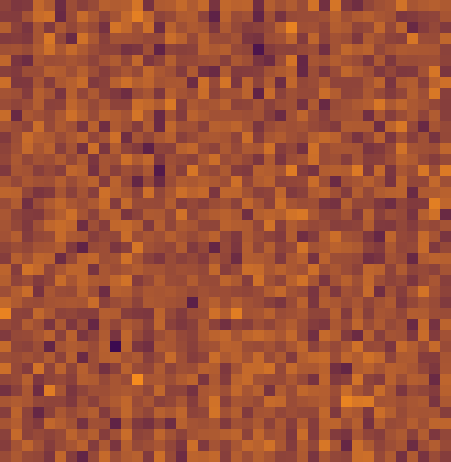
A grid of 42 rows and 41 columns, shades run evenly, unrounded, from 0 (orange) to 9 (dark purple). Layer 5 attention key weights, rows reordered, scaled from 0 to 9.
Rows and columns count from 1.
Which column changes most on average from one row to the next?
8
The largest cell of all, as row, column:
32, 11
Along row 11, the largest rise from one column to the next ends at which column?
2
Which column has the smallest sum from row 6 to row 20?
40
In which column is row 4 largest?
7
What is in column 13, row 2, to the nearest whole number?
1
